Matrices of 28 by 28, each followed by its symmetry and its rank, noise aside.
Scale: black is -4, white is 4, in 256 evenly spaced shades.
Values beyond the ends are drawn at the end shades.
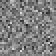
no symmetry, rank five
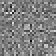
symmetric, rank four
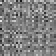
antisymmetric, rank four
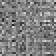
no symmetry, rank three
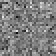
no symmetry, rank five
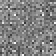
symmetric, rank four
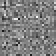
no symmetry, rank five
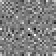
symmetric, rank three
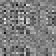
no symmetry, rank three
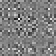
symmetric, rank three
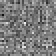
no symmetry, rank five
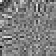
symmetric, rank four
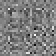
symmetric, rank four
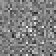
symmetric, rank five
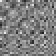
symmetric, rank three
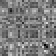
symmetric, rank three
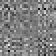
no symmetry, rank three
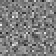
no symmetry, rank five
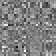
no symmetry, rank four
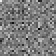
no symmetry, rank four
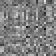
no symmetry, rank five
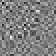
symmetric, rank four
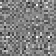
no symmetry, rank five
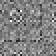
symmetric, rank four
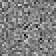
symmetric, rank five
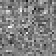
no symmetry, rank five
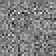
symmetric, rank five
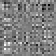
antisymmetric, rank four
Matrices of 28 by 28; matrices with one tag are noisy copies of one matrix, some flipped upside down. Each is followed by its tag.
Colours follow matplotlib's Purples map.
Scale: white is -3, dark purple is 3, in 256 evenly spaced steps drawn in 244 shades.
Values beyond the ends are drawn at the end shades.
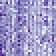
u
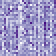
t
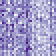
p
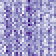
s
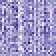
t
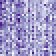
u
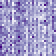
u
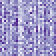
t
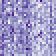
p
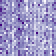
u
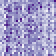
s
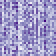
t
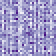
t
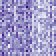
p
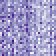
p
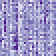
t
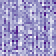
t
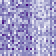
p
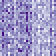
p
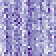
s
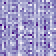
t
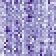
s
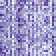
u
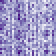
u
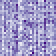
t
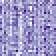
t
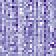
t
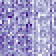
p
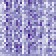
s
